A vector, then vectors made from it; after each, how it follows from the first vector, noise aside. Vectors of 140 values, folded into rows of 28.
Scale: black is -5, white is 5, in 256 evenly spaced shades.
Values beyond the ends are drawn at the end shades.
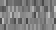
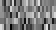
wrapped around, negated, scaled up.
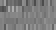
partly zeroed.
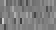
partly zeroed.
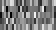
wrapped around, negated, scaled up.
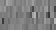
negated, partly zeroed.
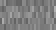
shrunk.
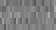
shrunk.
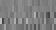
negated, partly zeroed.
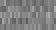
shrunk.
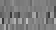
negated, partly zeroed.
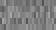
shrunk.
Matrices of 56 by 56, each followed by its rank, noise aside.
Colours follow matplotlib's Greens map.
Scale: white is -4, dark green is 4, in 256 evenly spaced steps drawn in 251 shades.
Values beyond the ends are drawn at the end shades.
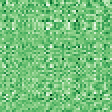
four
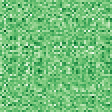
five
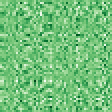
four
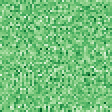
seven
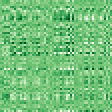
three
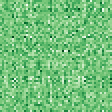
five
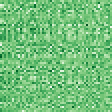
four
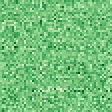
seven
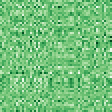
four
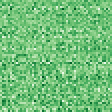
five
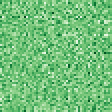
seven
